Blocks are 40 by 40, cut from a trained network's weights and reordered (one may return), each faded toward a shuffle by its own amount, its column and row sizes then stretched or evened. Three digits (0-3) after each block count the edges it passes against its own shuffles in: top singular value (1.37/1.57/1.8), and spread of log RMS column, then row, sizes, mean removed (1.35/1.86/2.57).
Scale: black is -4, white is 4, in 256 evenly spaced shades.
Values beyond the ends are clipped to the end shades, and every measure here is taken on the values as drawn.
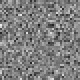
3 1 1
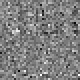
1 1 1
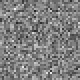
1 0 0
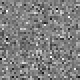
1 1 1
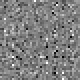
0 2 0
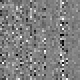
1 3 0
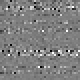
1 0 3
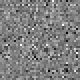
0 1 2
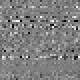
1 0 3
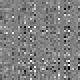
3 3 2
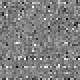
0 1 2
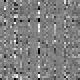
2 3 1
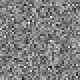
2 0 0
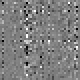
2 3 1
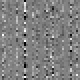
3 3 0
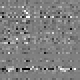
2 1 3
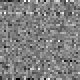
2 0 2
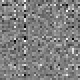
3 2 2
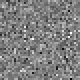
0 1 1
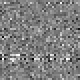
3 0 2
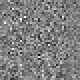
0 2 0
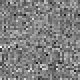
2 0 1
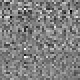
3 1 2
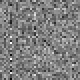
2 2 0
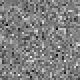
0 1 0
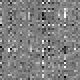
3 3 2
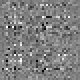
3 2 2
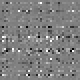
0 2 3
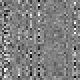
3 3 0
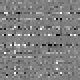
2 1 3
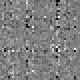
1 2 1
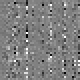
1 3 1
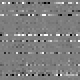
2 0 3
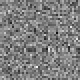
2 0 0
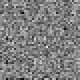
1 0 1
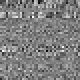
3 0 3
